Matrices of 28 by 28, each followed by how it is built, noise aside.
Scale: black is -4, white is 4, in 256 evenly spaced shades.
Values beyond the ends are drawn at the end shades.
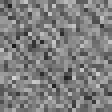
Toeplitz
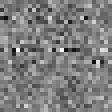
uneven rows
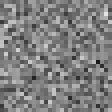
noise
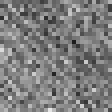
Toeplitz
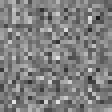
low rank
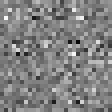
uneven rows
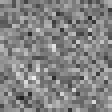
Toeplitz
